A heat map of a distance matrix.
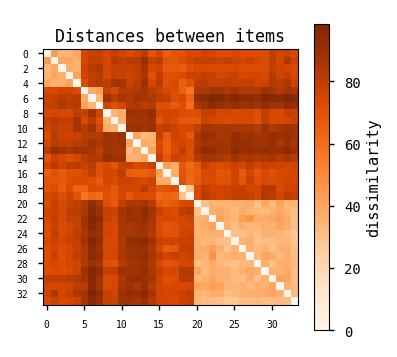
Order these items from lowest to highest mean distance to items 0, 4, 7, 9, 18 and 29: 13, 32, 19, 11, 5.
19, 5, 32, 11, 13
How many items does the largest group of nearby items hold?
14
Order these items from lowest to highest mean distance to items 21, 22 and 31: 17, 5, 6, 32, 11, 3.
32, 17, 3, 5, 11, 6
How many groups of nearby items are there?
7
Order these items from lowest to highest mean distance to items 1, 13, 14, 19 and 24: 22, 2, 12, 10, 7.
12, 2, 22, 7, 10
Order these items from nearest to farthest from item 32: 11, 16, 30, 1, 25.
25, 30, 16, 1, 11
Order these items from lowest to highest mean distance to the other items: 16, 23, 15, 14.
23, 16, 15, 14
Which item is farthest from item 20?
6
